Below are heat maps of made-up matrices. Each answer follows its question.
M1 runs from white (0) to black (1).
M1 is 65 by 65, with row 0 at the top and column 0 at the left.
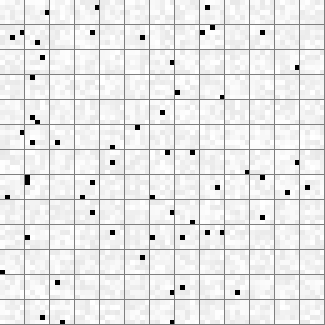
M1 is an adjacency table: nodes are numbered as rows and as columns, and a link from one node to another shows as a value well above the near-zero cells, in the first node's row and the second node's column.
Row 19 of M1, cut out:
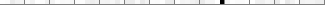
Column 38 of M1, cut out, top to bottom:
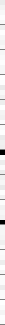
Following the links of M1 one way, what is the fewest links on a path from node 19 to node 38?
2
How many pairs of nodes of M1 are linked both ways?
1
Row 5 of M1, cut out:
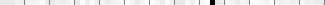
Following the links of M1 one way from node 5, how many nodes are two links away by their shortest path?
2
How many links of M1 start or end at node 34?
5
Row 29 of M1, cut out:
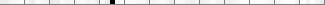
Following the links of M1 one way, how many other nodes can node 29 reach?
3
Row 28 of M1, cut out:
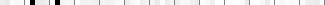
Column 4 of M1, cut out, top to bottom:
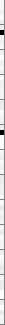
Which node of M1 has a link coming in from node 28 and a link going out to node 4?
node 6
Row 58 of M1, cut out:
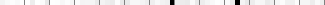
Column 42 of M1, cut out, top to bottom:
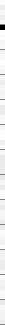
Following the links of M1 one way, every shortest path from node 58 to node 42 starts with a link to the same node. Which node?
node 47
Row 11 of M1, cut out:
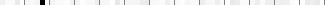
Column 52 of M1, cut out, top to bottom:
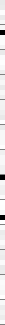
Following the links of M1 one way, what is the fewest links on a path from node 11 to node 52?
5
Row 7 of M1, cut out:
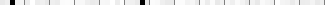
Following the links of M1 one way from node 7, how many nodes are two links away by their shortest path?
3
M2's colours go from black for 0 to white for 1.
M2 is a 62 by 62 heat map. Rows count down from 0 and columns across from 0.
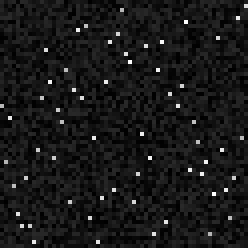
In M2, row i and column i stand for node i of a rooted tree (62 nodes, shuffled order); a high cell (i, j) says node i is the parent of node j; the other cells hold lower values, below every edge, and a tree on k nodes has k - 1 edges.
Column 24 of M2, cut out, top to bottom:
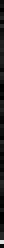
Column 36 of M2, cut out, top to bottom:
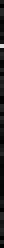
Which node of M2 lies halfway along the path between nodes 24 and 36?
12
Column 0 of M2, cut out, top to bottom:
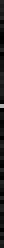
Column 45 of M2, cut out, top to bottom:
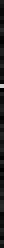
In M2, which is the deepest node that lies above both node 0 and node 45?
26
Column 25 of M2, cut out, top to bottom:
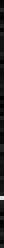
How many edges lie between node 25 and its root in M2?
5
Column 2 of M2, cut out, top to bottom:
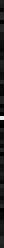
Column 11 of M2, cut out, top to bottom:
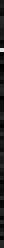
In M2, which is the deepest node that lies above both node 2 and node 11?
60
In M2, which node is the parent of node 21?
6
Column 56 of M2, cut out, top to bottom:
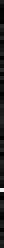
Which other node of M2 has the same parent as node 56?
28
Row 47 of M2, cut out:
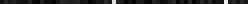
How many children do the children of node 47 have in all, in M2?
2
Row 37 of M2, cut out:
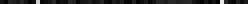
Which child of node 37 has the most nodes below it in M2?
9
